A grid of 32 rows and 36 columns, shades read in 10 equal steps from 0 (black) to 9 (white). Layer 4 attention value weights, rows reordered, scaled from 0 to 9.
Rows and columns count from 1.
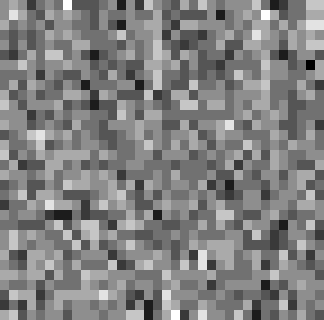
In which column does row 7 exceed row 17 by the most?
3
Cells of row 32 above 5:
9
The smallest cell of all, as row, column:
7, 35
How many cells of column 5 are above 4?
14
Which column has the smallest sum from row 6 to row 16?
11
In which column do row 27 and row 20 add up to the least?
30
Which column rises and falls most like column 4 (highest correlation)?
19
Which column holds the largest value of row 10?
17
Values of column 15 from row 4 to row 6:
4 5 6
